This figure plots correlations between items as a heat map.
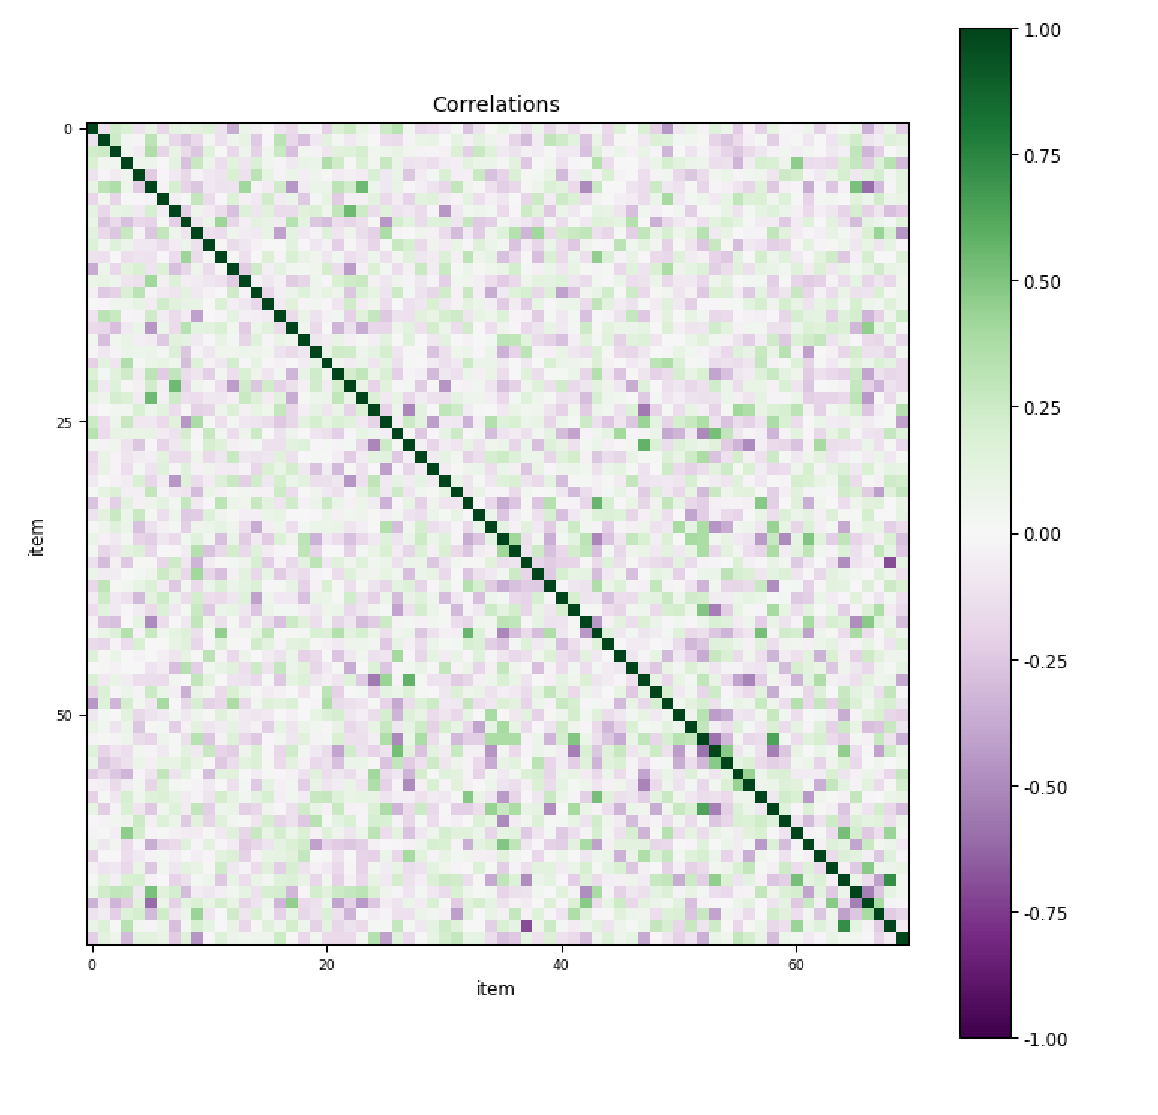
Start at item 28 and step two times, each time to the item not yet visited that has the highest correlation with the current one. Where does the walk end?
58
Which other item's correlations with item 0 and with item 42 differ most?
66
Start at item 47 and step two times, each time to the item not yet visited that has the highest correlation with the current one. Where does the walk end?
62
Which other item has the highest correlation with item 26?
53
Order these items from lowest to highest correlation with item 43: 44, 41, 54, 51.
54, 51, 41, 44
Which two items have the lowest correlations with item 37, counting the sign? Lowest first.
68, 64
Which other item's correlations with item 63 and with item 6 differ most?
49
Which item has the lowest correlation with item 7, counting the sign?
30
